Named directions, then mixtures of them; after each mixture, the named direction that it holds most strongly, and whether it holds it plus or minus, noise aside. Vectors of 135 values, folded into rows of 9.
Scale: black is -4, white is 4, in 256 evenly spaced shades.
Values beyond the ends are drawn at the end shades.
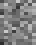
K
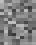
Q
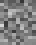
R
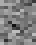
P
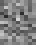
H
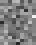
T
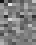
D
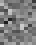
R, plus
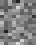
T, minus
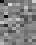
D, plus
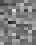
Q, minus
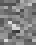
P, minus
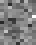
T, plus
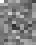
P, plus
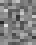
T, plus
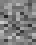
H, plus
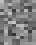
Q, plus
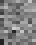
K, plus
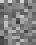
R, minus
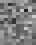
Q, minus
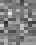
R, plus
